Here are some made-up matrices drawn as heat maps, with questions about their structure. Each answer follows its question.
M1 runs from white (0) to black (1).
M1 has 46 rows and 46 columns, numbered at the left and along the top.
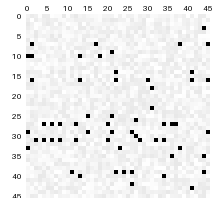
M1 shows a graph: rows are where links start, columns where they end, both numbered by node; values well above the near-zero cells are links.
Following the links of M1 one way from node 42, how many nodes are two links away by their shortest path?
1
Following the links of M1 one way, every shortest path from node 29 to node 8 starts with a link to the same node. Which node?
node 26
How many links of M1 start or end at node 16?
6
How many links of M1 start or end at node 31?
11
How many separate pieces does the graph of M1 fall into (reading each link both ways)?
3
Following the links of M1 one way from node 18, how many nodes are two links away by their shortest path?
9
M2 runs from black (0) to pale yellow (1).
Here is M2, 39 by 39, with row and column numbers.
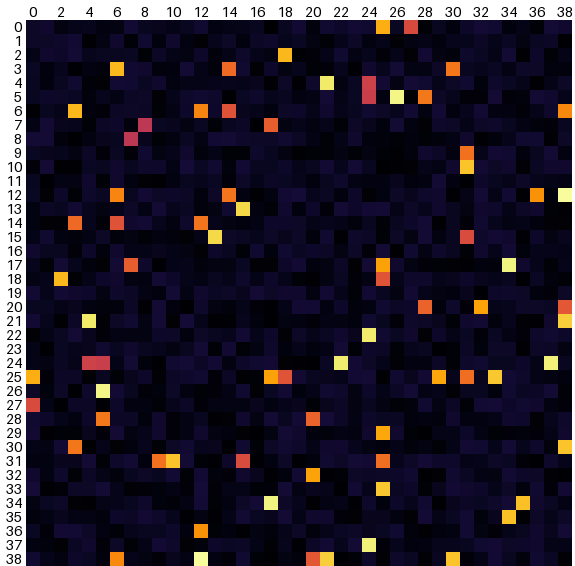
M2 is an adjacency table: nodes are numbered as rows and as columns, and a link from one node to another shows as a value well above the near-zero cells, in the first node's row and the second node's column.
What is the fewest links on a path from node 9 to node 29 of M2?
3
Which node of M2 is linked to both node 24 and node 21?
node 4
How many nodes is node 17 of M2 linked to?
3
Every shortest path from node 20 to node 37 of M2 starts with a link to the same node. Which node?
node 28
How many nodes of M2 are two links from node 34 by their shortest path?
2
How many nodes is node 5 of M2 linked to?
3
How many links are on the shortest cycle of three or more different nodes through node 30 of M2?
4
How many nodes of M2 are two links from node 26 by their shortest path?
2
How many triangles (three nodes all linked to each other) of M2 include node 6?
3
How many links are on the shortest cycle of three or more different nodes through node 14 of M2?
3
